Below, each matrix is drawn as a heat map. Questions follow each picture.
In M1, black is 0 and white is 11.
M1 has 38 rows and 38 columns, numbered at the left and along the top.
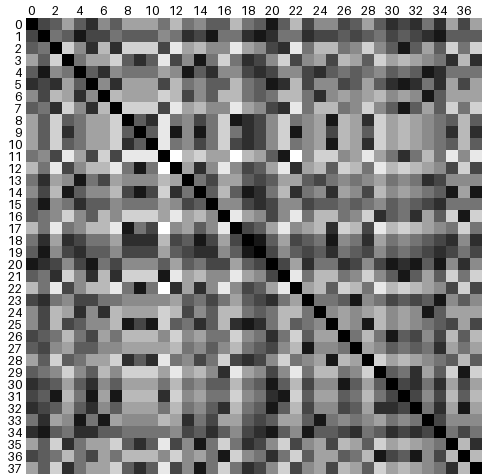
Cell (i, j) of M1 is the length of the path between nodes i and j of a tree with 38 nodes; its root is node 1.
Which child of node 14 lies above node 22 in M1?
9
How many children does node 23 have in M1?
1
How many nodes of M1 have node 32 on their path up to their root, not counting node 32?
3
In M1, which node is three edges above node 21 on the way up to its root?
20
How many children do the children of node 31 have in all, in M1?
1
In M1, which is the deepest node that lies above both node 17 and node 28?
25
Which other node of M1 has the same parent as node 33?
13
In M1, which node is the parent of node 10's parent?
18
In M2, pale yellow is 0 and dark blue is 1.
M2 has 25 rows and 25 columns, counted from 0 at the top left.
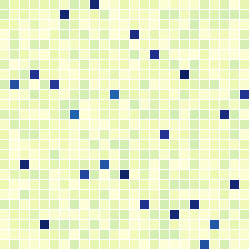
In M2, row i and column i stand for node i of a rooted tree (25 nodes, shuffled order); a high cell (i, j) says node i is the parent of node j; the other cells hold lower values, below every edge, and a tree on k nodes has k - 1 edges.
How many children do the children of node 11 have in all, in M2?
4
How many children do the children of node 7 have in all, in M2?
2
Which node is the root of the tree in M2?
0
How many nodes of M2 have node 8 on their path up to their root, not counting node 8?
4
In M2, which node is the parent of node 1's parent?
17
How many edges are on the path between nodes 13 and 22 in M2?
4
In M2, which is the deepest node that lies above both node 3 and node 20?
9
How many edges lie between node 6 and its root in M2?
8
